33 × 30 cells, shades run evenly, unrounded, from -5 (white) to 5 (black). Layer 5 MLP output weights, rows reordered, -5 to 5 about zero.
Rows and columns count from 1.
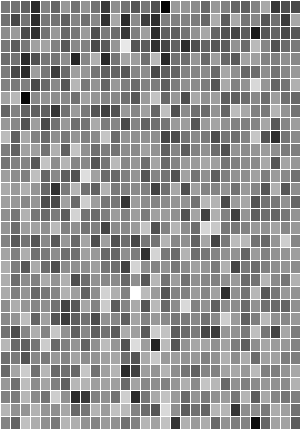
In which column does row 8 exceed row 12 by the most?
3
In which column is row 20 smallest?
16
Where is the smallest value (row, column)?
23, 14
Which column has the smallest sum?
1
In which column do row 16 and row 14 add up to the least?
9
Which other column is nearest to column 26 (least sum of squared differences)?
30
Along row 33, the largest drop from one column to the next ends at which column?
19
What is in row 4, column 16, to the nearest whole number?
3
